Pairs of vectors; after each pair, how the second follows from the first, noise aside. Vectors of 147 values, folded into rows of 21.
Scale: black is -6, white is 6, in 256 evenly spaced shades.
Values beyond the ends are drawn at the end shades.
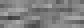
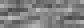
negated.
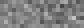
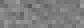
wrapped around, negated, shrunk.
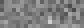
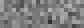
negated.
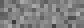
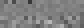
reversed, partly zeroed.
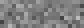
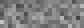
negated.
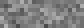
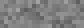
reversed, negated, shrunk.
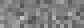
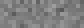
reversed, negated, shrunk.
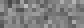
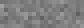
wrapped around, negated, shrunk.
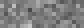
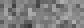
negated.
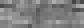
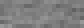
reversed, negated, shrunk.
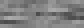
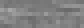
reversed, negated, shrunk.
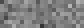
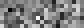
wrapped around, scaled up.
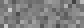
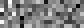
wrapped around, scaled up.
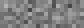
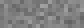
wrapped around, negated, shrunk.
